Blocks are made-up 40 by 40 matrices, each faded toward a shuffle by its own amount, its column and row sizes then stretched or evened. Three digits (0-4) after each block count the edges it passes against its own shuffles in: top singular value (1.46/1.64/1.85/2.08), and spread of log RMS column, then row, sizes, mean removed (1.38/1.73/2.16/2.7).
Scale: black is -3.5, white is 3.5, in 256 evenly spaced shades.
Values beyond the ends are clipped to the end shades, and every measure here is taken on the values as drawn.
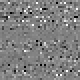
0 0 3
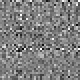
3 1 3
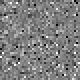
0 1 1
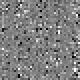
0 3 0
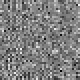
3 0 0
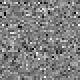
1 0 2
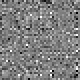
3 1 0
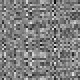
4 4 0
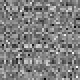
4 0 1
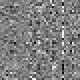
3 3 1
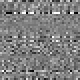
4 0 4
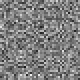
4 0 1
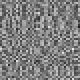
4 0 0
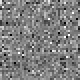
2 1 0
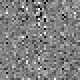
0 3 1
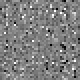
0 3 0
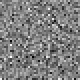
0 0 1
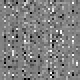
2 4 0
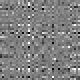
4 3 2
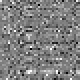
3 1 2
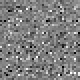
0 1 3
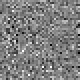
2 2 0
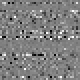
3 0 4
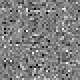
0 2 0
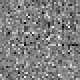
0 2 1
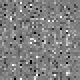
0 3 0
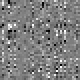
3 4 1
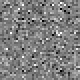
0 1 1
